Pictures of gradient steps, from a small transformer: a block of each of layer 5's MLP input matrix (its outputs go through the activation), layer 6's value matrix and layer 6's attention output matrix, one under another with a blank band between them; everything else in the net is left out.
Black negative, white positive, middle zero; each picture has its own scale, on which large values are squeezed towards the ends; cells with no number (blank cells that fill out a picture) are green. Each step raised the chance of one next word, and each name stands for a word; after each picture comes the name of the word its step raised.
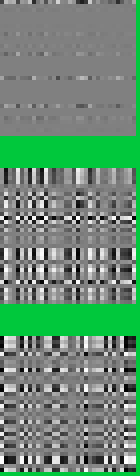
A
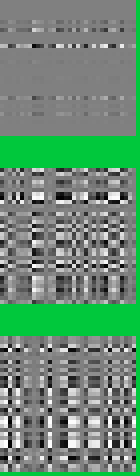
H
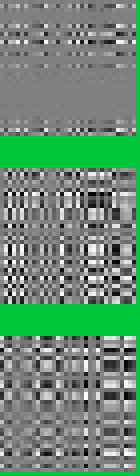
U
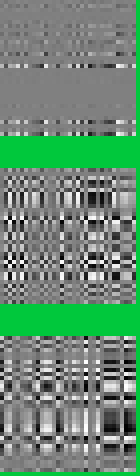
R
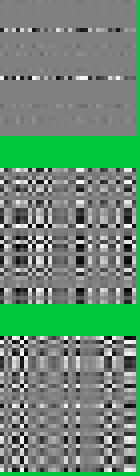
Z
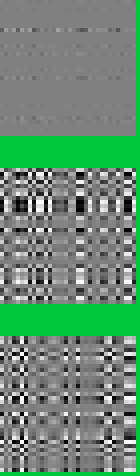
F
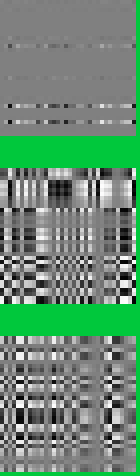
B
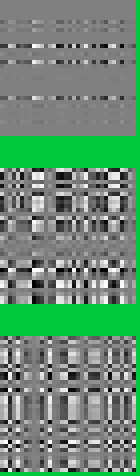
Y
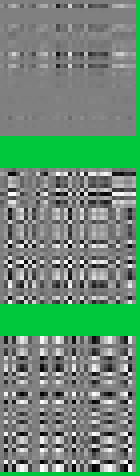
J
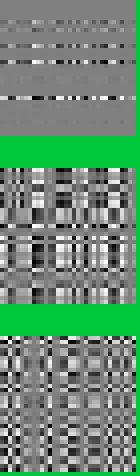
Z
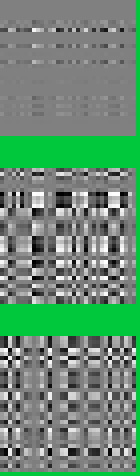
U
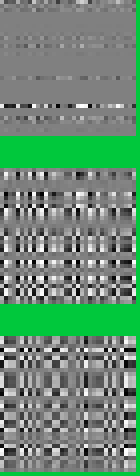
U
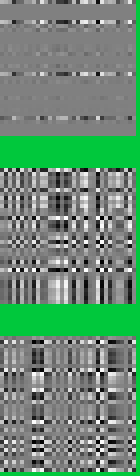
Y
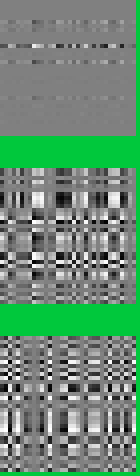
R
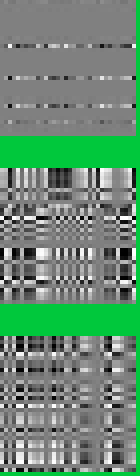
A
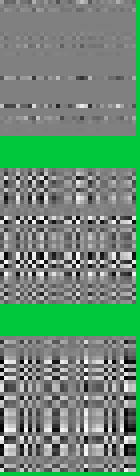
R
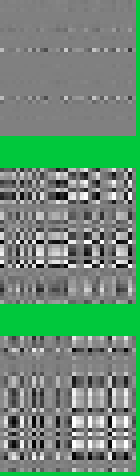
H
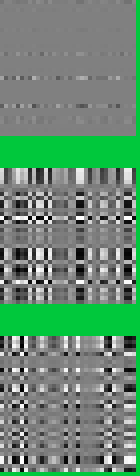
A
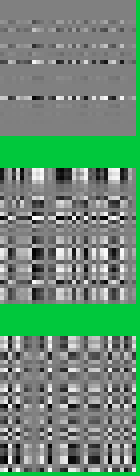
A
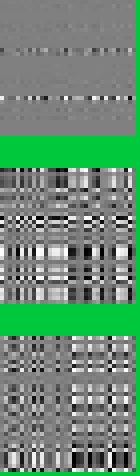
A
